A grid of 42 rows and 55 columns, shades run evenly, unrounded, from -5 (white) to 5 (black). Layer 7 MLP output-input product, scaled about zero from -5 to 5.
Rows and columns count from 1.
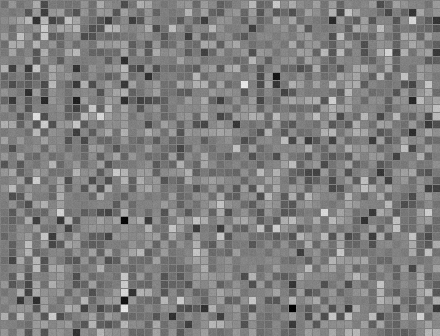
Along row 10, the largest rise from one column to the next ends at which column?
35
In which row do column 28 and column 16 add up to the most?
13
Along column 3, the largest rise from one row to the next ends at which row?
38
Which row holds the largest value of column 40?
22
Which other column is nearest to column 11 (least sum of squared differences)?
24
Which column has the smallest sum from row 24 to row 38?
48
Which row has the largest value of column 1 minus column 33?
29
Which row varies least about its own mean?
8
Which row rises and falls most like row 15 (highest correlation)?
1
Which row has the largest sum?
39
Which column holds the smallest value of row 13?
42
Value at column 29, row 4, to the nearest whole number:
0
